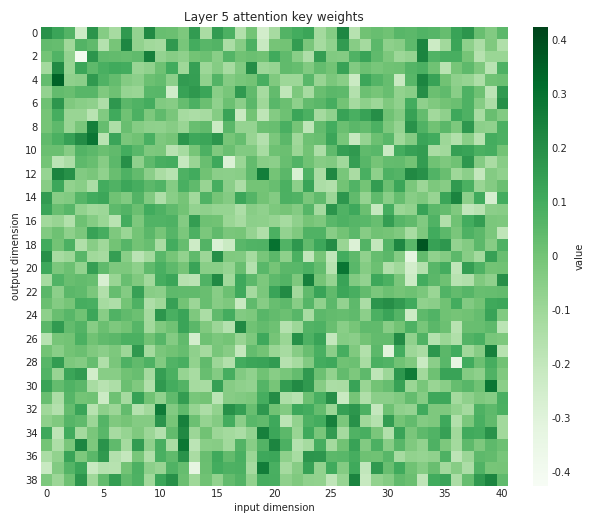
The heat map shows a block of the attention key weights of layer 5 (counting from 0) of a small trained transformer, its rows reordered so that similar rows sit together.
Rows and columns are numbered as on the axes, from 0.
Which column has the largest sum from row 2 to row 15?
33
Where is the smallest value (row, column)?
2, 3
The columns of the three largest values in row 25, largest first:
17, 1, 12
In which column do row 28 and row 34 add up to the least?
36
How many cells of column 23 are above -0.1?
33
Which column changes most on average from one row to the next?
25
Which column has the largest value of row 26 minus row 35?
22
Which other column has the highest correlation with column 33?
28
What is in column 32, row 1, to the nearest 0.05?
0.05
